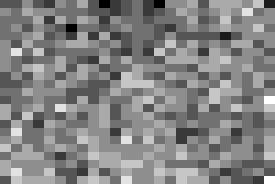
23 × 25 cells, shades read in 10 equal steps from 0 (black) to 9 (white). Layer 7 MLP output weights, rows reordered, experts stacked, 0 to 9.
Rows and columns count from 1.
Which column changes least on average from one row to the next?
13
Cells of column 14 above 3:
17
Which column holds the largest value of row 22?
2
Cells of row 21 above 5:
7
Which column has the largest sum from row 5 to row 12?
4
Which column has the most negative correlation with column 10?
24
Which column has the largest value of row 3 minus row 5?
21
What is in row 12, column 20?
7
